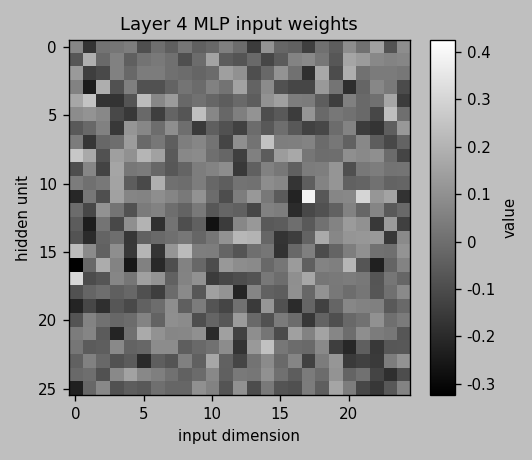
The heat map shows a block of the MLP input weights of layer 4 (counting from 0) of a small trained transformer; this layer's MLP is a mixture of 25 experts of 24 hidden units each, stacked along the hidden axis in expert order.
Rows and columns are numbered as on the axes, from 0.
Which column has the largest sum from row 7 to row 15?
21
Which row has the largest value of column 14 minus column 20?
22
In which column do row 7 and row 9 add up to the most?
14
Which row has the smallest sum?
19
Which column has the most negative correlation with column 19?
7
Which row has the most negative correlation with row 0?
5
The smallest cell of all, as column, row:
0, 16
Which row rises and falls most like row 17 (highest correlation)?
8
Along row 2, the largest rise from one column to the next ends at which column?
18
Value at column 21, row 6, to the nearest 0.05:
-0.15
